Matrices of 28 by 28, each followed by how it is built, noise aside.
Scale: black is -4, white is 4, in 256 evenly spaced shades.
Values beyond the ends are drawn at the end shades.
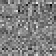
low rank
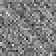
Toeplitz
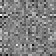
low rank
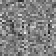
low rank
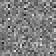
low rank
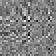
low rank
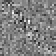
banded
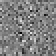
low rank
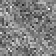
Toeplitz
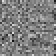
low rank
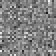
low rank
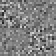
block diagonal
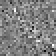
banded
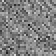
Toeplitz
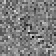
banded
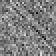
Toeplitz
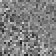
lower triangular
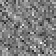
Toeplitz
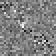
banded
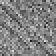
Toeplitz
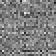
low rank
